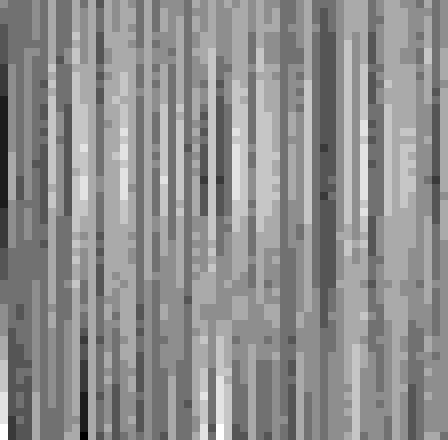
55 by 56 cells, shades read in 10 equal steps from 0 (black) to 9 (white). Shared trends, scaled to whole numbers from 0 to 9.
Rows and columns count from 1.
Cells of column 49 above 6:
15
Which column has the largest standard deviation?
1
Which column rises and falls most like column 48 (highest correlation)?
54
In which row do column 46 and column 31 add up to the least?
55
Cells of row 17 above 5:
27
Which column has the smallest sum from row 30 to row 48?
41
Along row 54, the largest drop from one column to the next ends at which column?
2
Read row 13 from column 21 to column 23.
6 4 6
